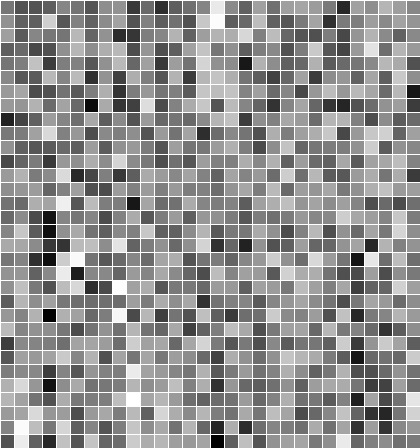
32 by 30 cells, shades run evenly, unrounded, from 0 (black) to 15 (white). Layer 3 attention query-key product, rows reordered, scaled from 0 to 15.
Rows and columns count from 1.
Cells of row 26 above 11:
3
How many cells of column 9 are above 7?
21
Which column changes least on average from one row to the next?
19
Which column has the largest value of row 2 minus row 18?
16
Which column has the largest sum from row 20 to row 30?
10
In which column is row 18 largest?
9
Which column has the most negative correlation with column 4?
29
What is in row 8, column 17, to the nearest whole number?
11
